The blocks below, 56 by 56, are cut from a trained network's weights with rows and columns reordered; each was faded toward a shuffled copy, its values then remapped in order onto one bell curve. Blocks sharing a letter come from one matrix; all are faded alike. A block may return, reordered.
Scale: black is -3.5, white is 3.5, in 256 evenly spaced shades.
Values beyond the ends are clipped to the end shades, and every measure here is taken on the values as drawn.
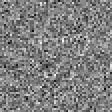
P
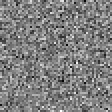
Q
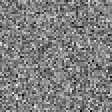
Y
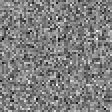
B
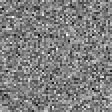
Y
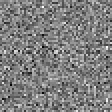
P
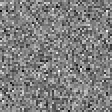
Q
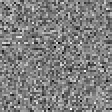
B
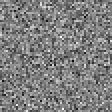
Y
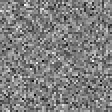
Q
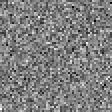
Y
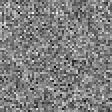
B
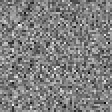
P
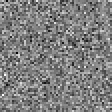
Y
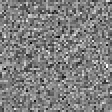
B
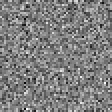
P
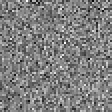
Q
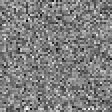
B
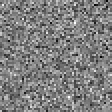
Q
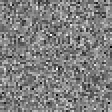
Q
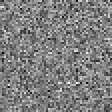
B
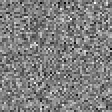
Q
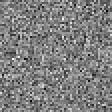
Q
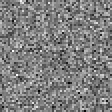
Y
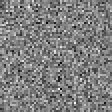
P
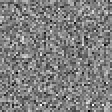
Q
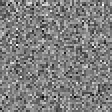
P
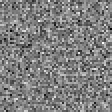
Y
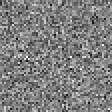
Q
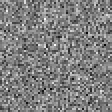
Q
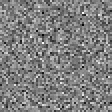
P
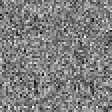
B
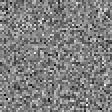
Y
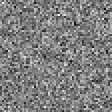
Q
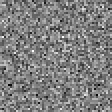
Y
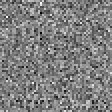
P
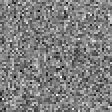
Q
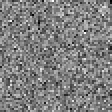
B
